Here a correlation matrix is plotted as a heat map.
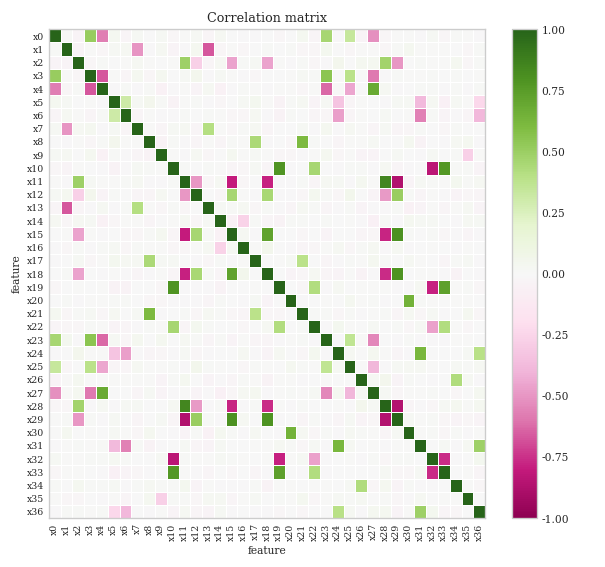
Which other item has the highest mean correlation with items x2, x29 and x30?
x20
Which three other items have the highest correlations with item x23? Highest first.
x3, x0, x25
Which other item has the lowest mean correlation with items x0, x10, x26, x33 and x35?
x32
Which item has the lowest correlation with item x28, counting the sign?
x29
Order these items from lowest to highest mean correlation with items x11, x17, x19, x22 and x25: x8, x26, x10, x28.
x26, x8, x28, x10
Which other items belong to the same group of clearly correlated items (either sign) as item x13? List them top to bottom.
x1, x7
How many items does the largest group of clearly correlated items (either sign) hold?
7
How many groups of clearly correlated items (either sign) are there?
10
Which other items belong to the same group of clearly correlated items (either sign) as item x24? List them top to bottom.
x5, x6, x31, x36
